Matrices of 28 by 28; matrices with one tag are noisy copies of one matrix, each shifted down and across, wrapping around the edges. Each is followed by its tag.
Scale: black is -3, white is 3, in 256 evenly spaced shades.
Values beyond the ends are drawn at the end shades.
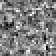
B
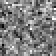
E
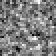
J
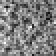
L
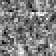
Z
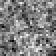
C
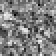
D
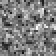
B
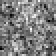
C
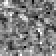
D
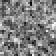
D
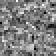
B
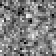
L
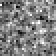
J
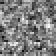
Z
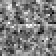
Z
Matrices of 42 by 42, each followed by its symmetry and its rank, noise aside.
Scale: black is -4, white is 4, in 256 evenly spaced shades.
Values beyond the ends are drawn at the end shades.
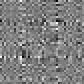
antisymmetric, rank four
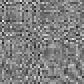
antisymmetric, rank four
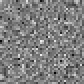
symmetric, rank eight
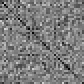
symmetric, rank six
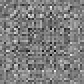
symmetric, rank four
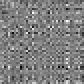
antisymmetric, rank four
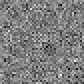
symmetric, rank eight
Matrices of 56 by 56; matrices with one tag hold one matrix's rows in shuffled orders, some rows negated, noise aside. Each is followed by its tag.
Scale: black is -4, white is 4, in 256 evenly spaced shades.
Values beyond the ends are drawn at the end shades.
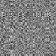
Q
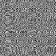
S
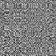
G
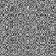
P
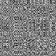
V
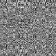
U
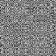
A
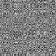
V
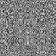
P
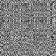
A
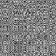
V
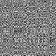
V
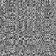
Q
